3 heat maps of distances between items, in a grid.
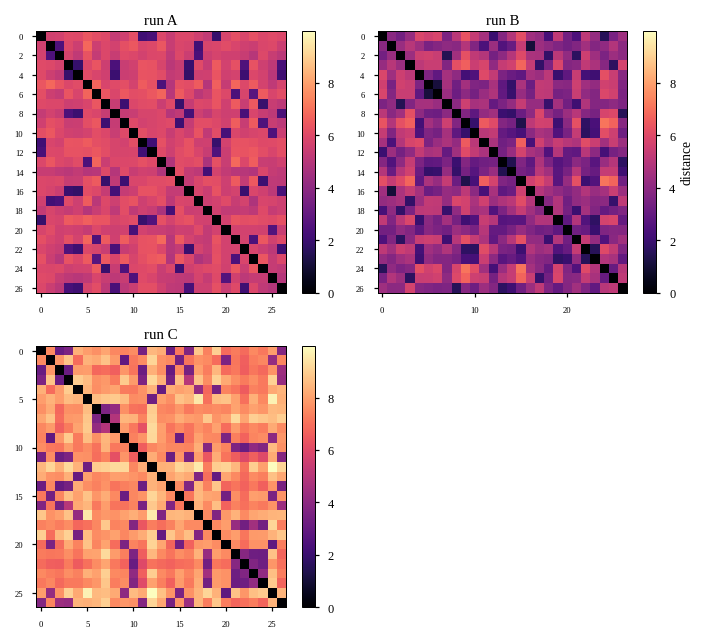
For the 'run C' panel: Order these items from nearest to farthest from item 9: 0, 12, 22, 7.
22, 0, 7, 12
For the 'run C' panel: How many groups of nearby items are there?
6
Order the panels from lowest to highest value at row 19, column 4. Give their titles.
run B, run C, run A
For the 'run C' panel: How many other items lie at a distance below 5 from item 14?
6
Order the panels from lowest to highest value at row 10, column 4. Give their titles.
run B, run A, run C
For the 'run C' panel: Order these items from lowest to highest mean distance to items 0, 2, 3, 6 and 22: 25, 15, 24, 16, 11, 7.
11, 16, 24, 7, 15, 25
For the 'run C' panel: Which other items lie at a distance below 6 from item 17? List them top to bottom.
4, 13, 19
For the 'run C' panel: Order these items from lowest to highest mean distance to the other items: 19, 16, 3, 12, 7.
16, 3, 19, 7, 12
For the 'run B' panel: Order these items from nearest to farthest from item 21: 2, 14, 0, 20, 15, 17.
2, 0, 20, 17, 14, 15
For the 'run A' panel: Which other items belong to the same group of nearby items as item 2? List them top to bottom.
1, 17
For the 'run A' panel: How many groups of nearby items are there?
8
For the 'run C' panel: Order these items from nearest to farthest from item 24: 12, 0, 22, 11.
22, 11, 0, 12
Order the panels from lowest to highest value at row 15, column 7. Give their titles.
run A, run B, run C
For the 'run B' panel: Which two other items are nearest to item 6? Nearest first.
5, 14
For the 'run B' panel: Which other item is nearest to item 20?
23
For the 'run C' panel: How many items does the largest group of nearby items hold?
7
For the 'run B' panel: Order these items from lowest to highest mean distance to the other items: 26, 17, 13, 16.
13, 26, 16, 17
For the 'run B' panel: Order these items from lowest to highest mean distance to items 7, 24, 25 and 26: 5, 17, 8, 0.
0, 17, 8, 5
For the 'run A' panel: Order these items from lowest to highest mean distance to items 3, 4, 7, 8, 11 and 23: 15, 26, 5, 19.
26, 15, 19, 5
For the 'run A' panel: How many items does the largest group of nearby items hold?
6
